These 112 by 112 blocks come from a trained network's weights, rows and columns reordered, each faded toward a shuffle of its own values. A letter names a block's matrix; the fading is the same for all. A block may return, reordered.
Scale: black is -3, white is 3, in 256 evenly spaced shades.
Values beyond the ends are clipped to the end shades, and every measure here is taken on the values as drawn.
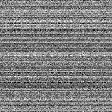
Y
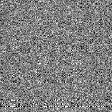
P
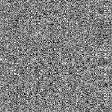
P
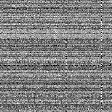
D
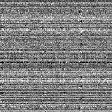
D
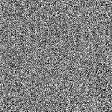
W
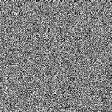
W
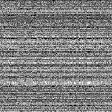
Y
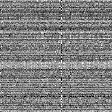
D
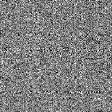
P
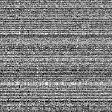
D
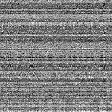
D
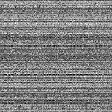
Y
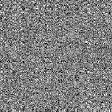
P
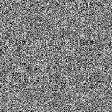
W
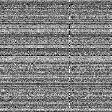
D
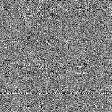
P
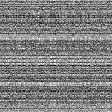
Y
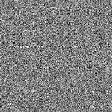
W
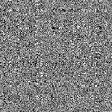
P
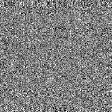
P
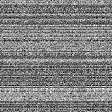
Y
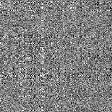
P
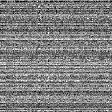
D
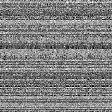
Y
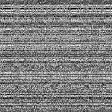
Y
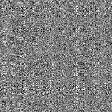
P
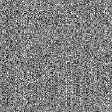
P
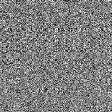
P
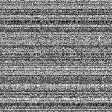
Y
